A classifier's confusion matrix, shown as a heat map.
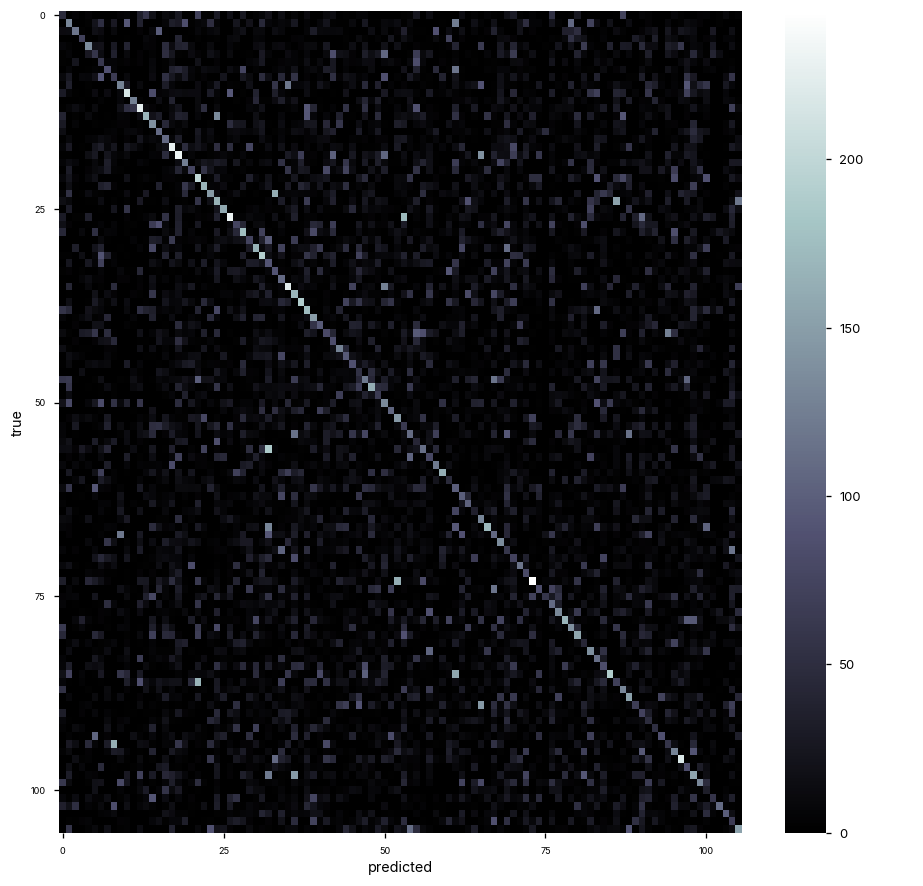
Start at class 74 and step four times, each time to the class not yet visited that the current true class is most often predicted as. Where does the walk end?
50
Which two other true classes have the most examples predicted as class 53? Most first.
26, 80
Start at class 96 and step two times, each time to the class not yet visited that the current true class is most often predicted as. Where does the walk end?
60
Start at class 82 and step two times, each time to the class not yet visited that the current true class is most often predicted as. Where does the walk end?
54
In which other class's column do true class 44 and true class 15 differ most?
34
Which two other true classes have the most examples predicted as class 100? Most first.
66, 21
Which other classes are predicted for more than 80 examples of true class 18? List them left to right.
42, 50, 65
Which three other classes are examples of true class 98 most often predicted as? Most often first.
36, 32, 81
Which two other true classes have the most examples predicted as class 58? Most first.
2, 54
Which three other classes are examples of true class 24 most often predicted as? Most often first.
86, 105, 63
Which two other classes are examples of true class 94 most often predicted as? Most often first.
8, 41
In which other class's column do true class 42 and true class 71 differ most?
20
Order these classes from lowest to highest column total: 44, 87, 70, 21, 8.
8, 87, 44, 70, 21
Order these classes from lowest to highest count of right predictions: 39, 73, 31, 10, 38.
39, 38, 31, 10, 73
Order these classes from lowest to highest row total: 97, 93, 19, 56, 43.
97, 43, 93, 56, 19
